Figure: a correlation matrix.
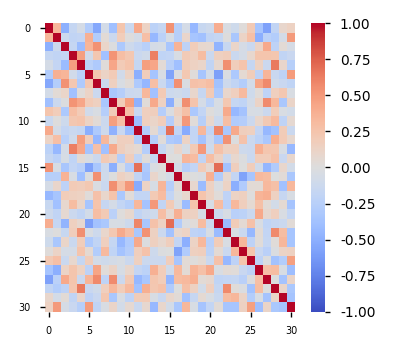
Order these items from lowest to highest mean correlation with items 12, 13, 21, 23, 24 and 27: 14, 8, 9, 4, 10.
9, 10, 14, 8, 4
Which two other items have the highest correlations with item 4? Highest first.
28, 22
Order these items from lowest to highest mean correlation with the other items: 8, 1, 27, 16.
1, 16, 27, 8
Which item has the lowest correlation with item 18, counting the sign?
0
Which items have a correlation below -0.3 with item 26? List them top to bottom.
0, 1, 30
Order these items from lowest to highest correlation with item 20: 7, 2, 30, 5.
30, 5, 2, 7
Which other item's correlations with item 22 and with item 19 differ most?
12
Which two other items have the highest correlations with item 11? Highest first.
15, 21
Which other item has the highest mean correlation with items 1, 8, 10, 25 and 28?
17
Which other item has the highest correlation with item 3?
13
